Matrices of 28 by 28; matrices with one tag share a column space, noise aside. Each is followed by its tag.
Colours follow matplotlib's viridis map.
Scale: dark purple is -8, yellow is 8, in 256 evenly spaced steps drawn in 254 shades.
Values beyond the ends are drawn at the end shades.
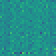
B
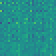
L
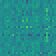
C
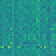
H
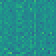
B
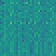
L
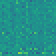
B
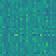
C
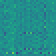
B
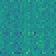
B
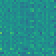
B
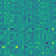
H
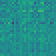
L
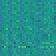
H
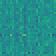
C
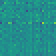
L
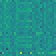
B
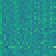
H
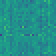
C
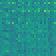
L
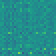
B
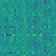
C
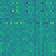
L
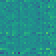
B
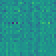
L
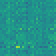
H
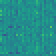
C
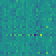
C
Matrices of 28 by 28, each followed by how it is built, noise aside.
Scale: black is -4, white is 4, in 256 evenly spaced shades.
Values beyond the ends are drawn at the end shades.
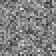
repeating rows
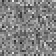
repeating rows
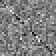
diagonal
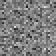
repeating rows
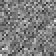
Hankel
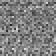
repeating columns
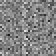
repeating rows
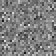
repeating rows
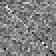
diagonal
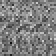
repeating columns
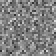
repeating columns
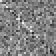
diagonal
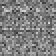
repeating columns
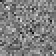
diagonal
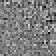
upper triangular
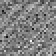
Hankel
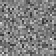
repeating rows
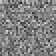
repeating columns
